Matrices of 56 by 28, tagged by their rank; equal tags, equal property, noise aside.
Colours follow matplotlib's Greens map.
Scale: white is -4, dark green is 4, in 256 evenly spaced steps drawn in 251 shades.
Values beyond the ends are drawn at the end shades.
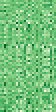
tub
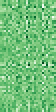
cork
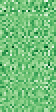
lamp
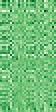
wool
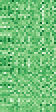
lamp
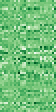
cork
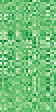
cork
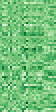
cork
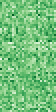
lamp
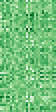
cork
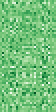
tub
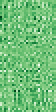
lamp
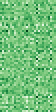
cork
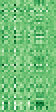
wool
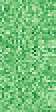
lamp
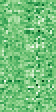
lamp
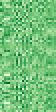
tub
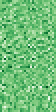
lamp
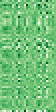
wool
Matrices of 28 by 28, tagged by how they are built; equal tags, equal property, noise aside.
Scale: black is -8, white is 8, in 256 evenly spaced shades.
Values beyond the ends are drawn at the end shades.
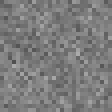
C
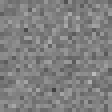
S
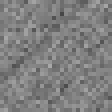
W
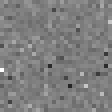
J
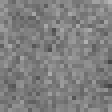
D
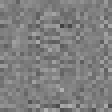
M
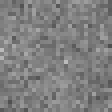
D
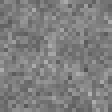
D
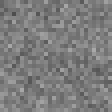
C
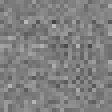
M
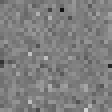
J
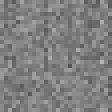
S
